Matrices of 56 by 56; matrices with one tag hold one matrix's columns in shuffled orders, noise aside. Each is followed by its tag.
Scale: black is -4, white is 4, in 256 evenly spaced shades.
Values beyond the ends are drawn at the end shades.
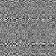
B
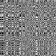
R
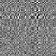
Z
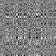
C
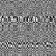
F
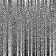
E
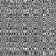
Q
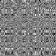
Q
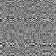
B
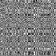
Q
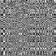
Q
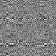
B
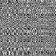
Q
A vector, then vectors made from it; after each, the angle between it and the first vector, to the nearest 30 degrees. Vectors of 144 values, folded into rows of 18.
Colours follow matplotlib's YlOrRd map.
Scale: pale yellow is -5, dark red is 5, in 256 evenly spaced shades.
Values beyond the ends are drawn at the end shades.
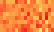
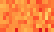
150 degrees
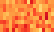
30 degrees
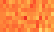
60 degrees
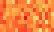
30 degrees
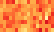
150 degrees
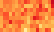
120 degrees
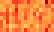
90 degrees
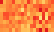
150 degrees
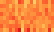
90 degrees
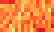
120 degrees
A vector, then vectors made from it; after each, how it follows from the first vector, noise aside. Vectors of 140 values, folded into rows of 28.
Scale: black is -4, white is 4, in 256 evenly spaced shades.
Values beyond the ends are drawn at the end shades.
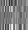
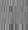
negated, shrunk.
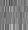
shrunk.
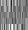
sign-scrambled.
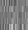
shrunk.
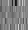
reversed, negated, partly zeroed.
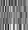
copied.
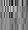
wrapped around, negated.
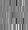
reversed, negated, partly zeroed.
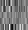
sign-scrambled.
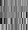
wrapped around, negated.
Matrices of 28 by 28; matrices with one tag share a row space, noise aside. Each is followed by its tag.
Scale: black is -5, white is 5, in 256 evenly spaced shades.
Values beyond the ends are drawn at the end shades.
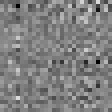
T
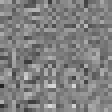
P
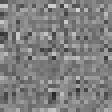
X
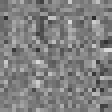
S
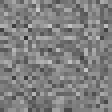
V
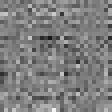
X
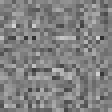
V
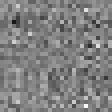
T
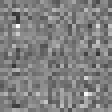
T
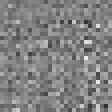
T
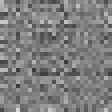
X
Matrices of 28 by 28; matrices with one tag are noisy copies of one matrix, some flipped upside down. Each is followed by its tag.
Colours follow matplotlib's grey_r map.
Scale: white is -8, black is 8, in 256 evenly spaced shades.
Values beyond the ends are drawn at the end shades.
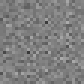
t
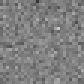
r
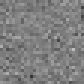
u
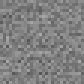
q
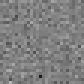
t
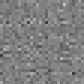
t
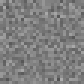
u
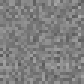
r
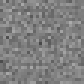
q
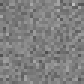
r
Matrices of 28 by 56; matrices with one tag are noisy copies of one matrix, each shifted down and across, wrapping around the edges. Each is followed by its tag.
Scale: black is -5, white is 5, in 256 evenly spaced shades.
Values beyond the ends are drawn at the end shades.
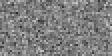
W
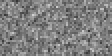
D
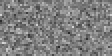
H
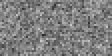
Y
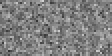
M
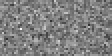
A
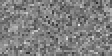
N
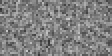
A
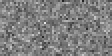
Y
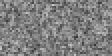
Y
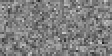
H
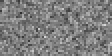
N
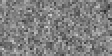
M
